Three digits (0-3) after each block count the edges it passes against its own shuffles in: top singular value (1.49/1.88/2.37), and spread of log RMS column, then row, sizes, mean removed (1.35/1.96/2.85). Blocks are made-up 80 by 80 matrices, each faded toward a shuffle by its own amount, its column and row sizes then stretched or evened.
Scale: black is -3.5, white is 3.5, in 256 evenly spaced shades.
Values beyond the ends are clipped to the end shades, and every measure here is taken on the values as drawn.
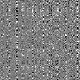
3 3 1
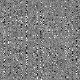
0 3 1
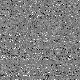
1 0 2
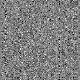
1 2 0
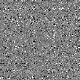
1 1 2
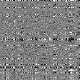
3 2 3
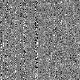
0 3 0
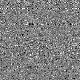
1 0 2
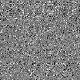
2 0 2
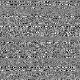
2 0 3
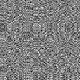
3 0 0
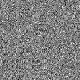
2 0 0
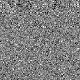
2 0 2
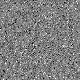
1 0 0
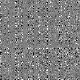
1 3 2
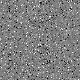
0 1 0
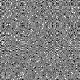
3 1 0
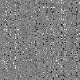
1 3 2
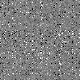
0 2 2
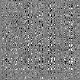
2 3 2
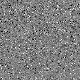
0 1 1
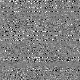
0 1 3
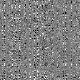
2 3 1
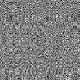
3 1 1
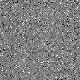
2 1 0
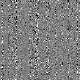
0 3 1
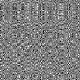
3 2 0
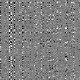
3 3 2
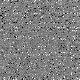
1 0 2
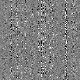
2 3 0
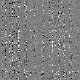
1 3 1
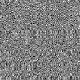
3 1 1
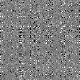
2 3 2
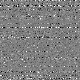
1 0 3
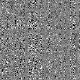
0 3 2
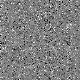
0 2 0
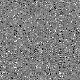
2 1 1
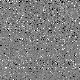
0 1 2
